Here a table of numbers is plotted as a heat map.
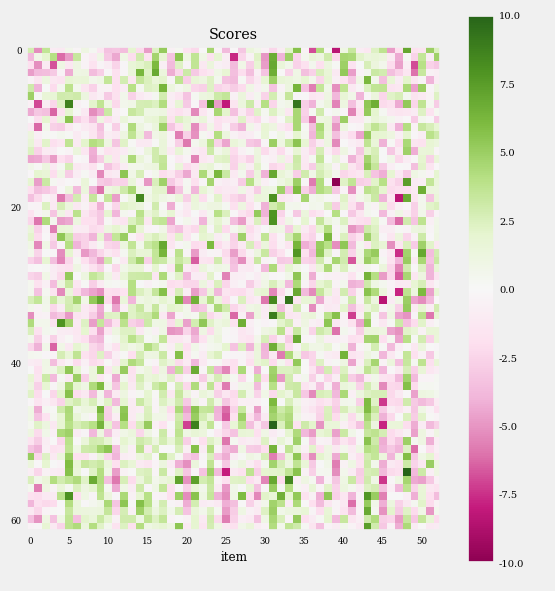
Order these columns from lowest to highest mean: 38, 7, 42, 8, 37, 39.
39, 42, 8, 7, 37, 38
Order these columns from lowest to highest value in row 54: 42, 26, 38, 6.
42, 26, 38, 6
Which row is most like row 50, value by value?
29
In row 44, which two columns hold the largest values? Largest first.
5, 40
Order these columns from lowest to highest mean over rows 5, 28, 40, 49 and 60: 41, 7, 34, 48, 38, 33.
41, 7, 33, 38, 48, 34
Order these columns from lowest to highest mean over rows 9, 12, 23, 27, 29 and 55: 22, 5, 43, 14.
22, 14, 5, 43
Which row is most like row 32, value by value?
55
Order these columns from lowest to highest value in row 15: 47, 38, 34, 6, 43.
6, 47, 38, 34, 43
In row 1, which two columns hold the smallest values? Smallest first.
26, 4
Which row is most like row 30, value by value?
23
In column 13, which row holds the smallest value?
32
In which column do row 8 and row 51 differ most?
21
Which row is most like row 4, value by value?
59
